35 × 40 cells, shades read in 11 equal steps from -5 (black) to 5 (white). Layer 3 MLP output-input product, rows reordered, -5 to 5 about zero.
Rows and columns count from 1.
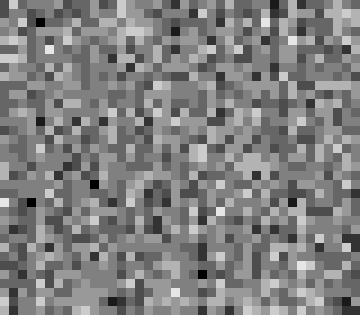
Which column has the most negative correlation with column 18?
16
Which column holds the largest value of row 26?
22
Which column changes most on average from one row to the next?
39
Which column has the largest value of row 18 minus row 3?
5
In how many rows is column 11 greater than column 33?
12
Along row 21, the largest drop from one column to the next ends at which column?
11
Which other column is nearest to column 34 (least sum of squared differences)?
20
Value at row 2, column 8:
-1
